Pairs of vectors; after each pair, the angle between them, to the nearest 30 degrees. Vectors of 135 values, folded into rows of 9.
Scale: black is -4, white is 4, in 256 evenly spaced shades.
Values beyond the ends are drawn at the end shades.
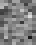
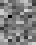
120 degrees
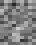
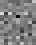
90 degrees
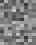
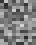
30 degrees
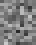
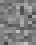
150 degrees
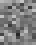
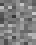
120 degrees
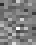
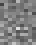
30 degrees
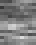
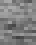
150 degrees
